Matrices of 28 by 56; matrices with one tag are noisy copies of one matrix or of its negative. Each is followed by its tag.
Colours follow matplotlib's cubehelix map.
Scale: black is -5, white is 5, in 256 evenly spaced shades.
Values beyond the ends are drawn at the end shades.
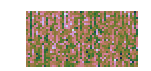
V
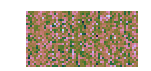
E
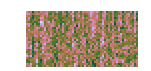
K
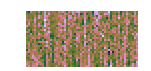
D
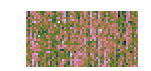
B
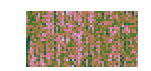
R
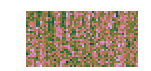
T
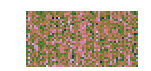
E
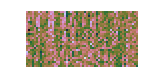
T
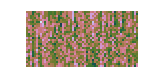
K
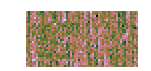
B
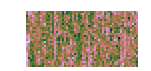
R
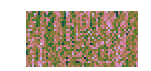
T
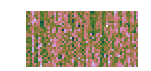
K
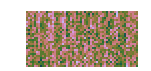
T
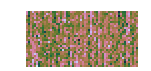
B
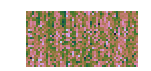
T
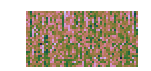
V
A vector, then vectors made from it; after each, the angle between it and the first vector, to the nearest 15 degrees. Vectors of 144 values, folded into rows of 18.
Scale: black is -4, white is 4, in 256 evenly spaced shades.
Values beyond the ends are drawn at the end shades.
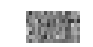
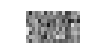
15 degrees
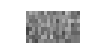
150 degrees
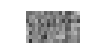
30 degrees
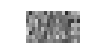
30 degrees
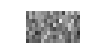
105 degrees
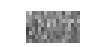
150 degrees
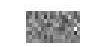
75 degrees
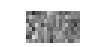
75 degrees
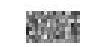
165 degrees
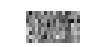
15 degrees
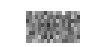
45 degrees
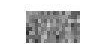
150 degrees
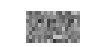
60 degrees
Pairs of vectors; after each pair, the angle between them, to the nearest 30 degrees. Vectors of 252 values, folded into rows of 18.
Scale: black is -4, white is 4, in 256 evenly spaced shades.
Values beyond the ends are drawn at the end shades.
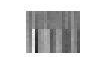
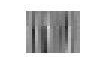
120 degrees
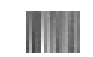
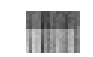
120 degrees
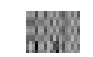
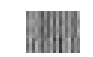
120 degrees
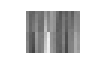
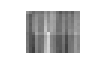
30 degrees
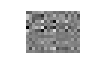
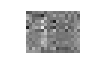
30 degrees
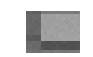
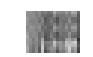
120 degrees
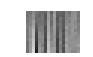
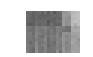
90 degrees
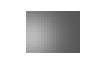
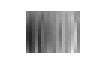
150 degrees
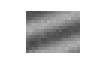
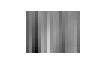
90 degrees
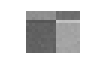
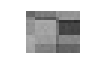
150 degrees
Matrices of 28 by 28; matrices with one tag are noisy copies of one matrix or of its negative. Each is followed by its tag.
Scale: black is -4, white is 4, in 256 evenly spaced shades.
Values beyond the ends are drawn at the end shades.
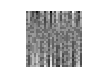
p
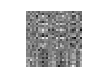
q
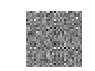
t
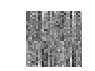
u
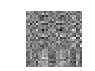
q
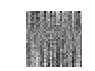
p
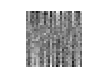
p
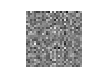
t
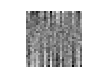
p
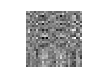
q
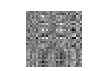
q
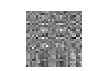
q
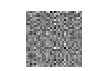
t
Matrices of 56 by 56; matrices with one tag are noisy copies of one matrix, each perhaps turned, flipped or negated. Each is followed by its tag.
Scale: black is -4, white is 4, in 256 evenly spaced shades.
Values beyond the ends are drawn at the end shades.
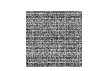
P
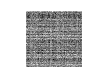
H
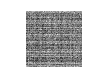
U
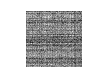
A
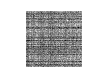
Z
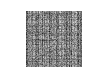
U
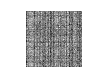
H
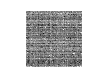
H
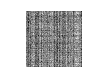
H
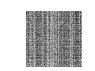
A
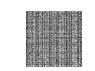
U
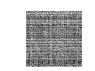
H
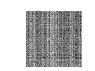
A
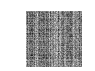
A
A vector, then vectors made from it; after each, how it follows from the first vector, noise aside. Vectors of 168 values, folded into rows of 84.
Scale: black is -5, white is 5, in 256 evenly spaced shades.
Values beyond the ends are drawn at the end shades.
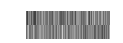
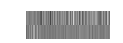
reversed, partly zeroed.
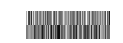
wrapped around, scaled up.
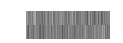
negated, shrunk.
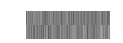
reversed, negated, shrunk.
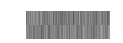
reversed, negated, shrunk.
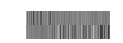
reversed, partly zeroed.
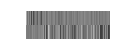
reversed, partly zeroed.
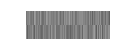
wrapped around, shrunk.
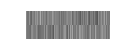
wrapped around, shrunk.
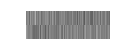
wrapped around, shrunk.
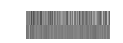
reversed, partly zeroed.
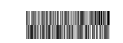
wrapped around, scaled up.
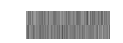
negated, shrunk.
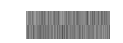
negated, shrunk.
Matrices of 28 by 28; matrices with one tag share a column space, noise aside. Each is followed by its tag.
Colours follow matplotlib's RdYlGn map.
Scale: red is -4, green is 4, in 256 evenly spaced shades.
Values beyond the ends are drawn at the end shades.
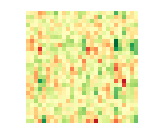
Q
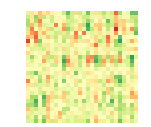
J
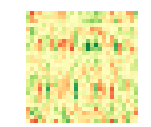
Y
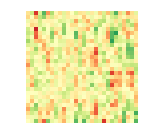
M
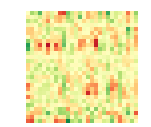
Y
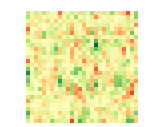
Q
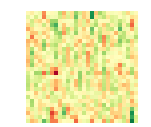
M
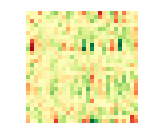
Y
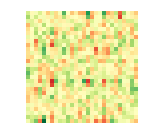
Q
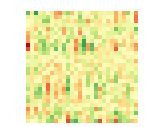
Y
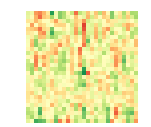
M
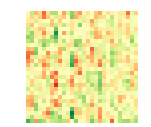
M
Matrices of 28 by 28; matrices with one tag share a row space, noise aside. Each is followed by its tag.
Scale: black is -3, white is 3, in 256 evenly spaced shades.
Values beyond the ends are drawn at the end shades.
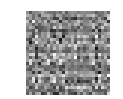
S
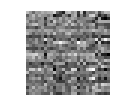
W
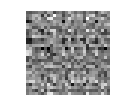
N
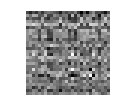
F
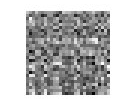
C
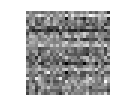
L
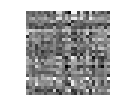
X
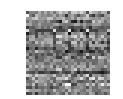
X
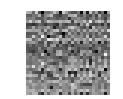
F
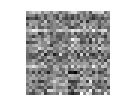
F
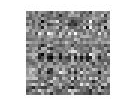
F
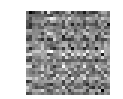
N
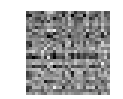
N
